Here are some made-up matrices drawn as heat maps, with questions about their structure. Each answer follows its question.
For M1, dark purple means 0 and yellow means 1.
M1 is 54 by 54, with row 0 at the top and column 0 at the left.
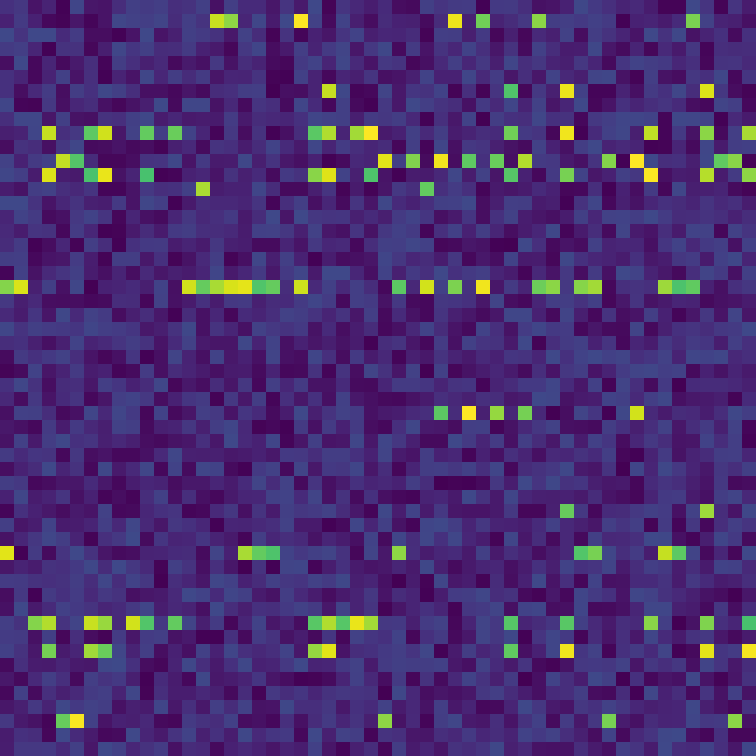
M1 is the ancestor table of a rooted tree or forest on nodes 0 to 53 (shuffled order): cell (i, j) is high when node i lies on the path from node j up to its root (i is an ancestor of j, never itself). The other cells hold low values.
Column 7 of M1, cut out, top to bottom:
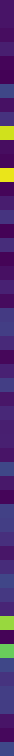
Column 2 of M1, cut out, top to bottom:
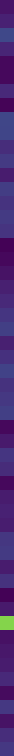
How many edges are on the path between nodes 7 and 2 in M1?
5
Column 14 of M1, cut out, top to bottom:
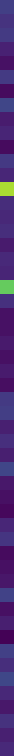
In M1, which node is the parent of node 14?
13
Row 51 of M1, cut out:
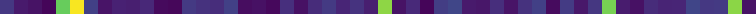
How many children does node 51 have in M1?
5
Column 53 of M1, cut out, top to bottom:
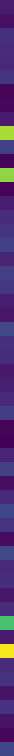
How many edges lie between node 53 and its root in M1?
4
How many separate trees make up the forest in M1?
4
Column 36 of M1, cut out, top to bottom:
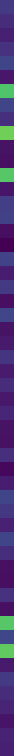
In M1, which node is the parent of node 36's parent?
46
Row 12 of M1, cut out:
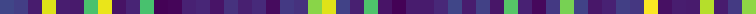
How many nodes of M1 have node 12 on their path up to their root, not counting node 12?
12
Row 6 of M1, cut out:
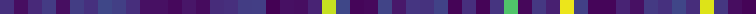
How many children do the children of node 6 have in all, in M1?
2
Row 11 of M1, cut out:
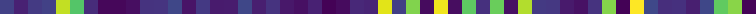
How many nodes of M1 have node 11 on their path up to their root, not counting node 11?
12
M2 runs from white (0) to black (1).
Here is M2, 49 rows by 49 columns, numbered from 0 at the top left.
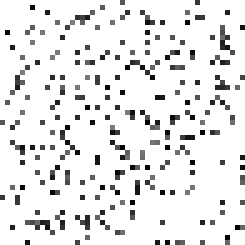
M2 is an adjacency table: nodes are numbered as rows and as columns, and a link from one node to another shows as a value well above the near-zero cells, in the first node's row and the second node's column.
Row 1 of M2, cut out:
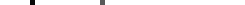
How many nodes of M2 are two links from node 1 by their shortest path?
7
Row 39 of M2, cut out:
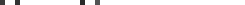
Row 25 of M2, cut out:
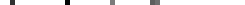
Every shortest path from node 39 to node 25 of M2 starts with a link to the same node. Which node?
node 19
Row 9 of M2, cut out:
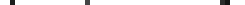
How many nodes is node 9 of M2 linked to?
4
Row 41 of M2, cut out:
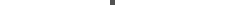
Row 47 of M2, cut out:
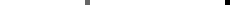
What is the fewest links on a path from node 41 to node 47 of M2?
5
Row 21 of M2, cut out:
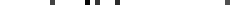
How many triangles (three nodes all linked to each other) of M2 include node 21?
1
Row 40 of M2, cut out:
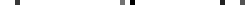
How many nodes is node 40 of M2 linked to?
5
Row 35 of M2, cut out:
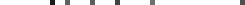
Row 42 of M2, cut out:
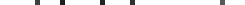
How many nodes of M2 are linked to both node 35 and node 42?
0
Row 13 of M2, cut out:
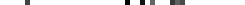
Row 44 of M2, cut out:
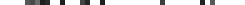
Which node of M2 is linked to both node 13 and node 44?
node 5
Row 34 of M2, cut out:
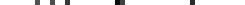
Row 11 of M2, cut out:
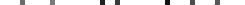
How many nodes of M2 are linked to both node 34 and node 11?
3
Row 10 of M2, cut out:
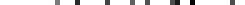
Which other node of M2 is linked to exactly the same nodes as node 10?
node 23
